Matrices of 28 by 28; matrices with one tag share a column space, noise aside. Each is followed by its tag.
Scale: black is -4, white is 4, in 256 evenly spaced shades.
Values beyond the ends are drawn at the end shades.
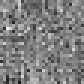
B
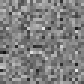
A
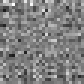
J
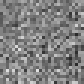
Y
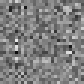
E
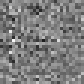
E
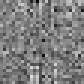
J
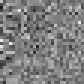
E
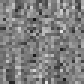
B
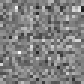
E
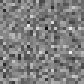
A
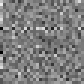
A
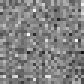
J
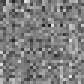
J
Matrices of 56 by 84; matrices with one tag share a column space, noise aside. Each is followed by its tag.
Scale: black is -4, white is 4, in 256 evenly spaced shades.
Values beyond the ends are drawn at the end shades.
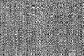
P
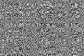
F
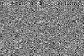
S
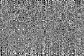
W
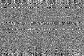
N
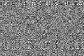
S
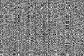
P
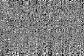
W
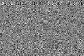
S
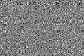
S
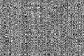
P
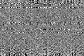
N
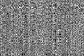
P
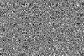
F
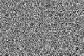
F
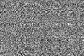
F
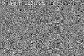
S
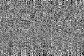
W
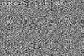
S
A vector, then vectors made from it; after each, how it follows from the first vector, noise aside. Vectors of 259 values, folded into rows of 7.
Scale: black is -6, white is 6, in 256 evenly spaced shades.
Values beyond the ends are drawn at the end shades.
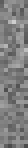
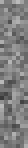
reversed, negated.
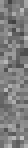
negated.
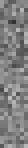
negated.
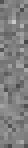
partly zeroed.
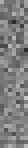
negated.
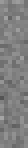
reversed, negated, shrunk.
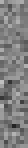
reversed, negated.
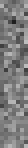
negated.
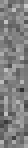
wrapped around, negated.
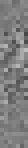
partly zeroed.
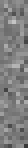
partly zeroed.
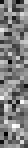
reversed, scaled up.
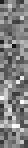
reversed, scaled up.
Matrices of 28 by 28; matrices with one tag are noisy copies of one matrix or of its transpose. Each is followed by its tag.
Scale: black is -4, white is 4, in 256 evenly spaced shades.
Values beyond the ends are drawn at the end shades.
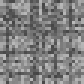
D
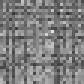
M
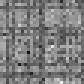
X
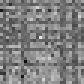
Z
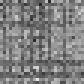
Z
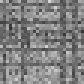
Z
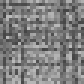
Z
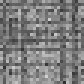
Z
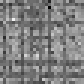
Z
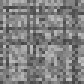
X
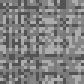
M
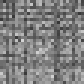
M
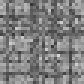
D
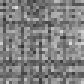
Z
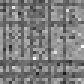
Z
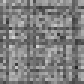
X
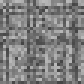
X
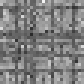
D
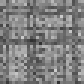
X
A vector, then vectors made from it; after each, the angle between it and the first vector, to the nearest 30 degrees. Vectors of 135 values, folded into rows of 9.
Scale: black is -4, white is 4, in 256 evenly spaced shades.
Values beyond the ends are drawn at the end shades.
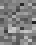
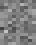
120 degrees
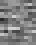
60 degrees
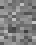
150 degrees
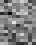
90 degrees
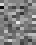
120 degrees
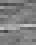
60 degrees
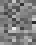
30 degrees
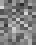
60 degrees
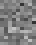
30 degrees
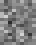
90 degrees
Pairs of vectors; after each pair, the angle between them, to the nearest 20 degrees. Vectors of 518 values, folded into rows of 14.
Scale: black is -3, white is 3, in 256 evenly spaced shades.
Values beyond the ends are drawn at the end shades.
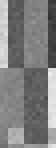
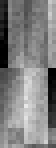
140 degrees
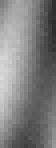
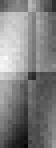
40 degrees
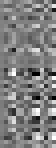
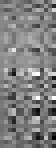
160 degrees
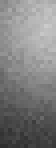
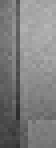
40 degrees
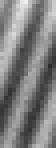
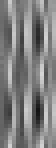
80 degrees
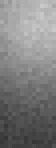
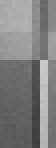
60 degrees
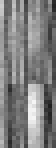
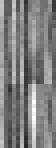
40 degrees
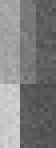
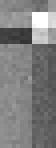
80 degrees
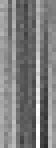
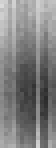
60 degrees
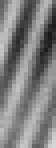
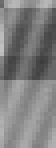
40 degrees
